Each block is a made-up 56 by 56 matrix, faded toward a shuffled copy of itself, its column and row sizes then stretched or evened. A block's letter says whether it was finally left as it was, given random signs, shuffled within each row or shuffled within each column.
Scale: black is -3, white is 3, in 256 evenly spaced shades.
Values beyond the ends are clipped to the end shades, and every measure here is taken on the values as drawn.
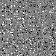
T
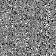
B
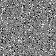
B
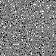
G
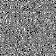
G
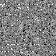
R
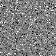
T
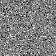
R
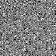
G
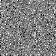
G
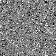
T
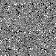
T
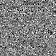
R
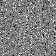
B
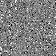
B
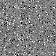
T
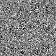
T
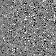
B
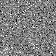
R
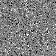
B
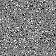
R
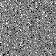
B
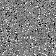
B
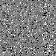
G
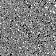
B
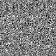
G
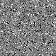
R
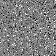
B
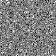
G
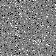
B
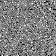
R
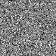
R
